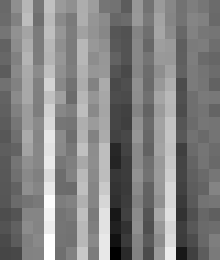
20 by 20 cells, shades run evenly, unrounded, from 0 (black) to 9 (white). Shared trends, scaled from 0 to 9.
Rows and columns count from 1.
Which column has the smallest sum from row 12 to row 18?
11
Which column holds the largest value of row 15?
5
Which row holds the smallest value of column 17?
20
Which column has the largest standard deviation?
10
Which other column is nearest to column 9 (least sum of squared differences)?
13
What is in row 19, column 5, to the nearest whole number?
9
